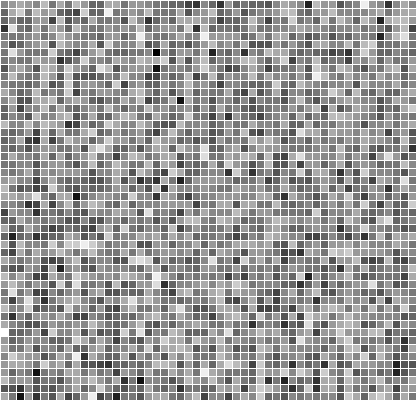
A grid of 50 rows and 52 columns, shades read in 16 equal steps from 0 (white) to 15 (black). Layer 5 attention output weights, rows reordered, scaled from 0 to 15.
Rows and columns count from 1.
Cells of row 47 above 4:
46
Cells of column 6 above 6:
31
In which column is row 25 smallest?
5
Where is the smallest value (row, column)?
42, 1
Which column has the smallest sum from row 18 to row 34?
34
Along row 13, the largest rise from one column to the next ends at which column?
23
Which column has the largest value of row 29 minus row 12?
43
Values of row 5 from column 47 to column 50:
8 13 7 4
